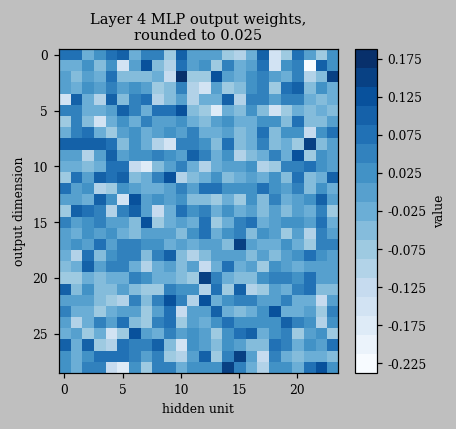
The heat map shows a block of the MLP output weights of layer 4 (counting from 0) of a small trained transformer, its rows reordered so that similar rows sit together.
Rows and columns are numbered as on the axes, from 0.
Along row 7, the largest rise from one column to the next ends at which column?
22
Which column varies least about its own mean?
16
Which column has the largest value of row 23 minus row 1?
18
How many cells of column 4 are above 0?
14
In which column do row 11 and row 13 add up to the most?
3
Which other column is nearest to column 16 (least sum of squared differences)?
19
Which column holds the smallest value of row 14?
8
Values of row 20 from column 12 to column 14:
0.15 0.05 -0.025
